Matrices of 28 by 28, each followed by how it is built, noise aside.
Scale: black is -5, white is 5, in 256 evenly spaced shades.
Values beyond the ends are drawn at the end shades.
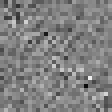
banded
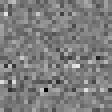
uneven rows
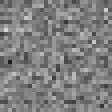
blocks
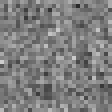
blocks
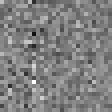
uneven columns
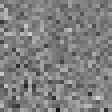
lower triangular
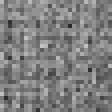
blocks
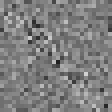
banded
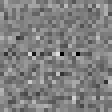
uneven rows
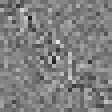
banded
